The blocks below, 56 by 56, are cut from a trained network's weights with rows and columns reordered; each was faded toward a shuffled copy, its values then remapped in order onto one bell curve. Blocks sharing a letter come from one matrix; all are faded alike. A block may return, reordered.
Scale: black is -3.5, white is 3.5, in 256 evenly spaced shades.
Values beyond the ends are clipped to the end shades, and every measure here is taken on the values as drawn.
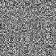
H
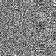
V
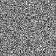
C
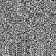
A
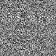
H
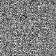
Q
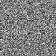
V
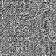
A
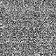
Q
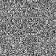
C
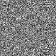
C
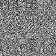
H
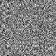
A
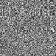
V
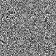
C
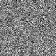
V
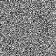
C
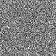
V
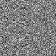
A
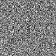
C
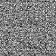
Q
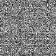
Q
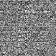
Q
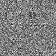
H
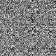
Q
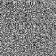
H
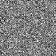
V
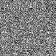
H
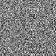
A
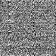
Q
